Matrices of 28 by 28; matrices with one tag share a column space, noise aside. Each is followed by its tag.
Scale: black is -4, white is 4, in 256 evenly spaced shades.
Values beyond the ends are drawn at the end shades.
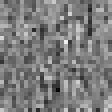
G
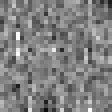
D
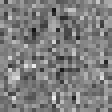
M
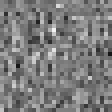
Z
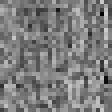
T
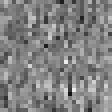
G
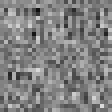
M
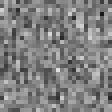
M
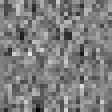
D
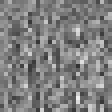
Z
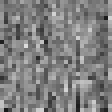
G
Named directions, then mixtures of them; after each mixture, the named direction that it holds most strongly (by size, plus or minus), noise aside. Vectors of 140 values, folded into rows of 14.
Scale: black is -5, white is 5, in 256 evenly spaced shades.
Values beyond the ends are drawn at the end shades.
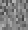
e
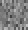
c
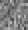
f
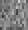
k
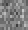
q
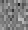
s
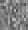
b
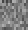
e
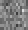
q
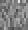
k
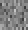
c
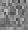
k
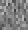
e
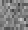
s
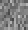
f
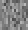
b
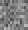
q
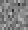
s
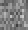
q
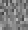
e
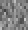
e
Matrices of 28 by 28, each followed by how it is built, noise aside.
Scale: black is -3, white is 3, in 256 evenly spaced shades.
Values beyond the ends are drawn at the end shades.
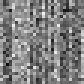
blocks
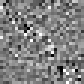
banded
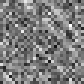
Toeplitz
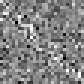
banded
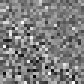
lower triangular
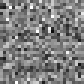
blocks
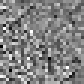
lower triangular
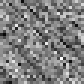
Toeplitz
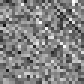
Toeplitz
